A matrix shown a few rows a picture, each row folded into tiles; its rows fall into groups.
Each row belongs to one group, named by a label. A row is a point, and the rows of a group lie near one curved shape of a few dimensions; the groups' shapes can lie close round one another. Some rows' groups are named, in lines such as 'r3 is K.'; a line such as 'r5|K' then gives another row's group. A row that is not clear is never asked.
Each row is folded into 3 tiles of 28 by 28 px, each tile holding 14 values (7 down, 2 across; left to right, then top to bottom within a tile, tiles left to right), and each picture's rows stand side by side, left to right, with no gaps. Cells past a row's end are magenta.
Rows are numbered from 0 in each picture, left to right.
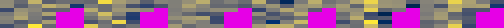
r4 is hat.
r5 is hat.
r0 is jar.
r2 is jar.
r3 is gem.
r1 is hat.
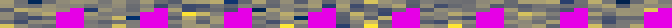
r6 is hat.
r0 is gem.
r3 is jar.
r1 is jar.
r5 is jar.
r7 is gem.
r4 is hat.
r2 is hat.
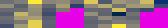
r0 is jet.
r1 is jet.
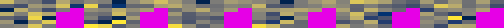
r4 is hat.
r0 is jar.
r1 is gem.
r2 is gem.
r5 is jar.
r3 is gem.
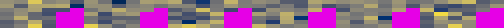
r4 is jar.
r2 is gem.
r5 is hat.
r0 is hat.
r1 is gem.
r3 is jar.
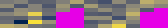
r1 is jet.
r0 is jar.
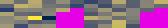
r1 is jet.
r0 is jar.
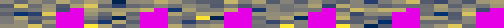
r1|gem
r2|jar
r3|jar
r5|jet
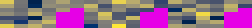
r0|gem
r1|hat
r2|jar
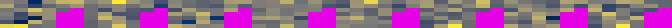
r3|jar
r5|jet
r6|jar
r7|hat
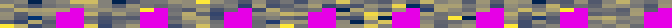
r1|gem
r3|jar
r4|jar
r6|gem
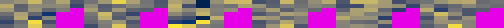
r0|hat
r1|hat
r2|gem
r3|jet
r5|hat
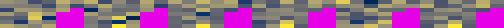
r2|jet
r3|jet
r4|gem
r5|jet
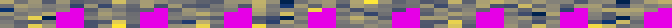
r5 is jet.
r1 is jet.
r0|jar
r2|jar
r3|gem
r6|jet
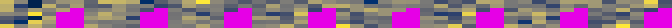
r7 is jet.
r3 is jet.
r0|gem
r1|hat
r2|jet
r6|jar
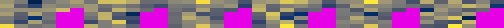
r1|hat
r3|hat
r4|jet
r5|jar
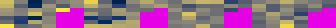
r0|gem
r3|hat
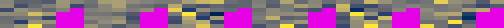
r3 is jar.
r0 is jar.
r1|jar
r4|hat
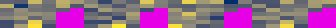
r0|jet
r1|jet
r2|hat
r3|jet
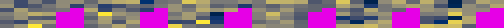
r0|jar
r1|hat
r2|hat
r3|hat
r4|gem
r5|gem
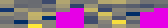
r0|jar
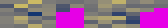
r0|jet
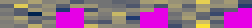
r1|jar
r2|hat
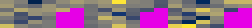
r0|gem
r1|jet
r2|gem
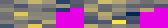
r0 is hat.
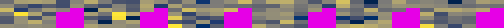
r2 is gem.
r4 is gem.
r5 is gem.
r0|hat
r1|jar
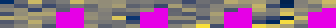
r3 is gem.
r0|jet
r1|jar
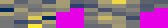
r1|jet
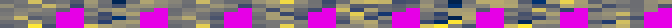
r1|gem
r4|hat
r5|gem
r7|jar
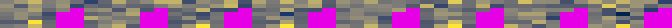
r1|jet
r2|jet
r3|jet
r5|jet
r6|hat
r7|jet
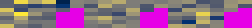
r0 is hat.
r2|jar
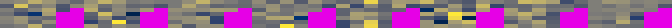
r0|jet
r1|hat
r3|jar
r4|jet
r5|jar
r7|jar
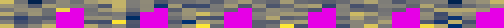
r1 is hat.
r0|gem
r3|jar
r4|hat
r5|gem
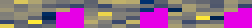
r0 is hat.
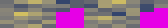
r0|hat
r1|jet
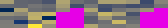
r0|jar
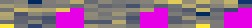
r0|gem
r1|jar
